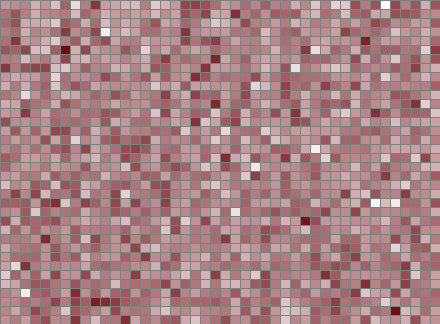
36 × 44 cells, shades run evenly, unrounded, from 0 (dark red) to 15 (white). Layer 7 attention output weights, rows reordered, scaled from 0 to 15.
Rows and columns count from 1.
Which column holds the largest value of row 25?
19
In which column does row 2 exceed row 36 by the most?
8
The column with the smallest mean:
7
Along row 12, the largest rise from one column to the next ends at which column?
43
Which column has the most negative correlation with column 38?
5
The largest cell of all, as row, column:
1, 39
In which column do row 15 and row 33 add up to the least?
18
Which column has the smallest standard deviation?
28
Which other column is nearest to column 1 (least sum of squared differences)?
31
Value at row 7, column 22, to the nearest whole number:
2
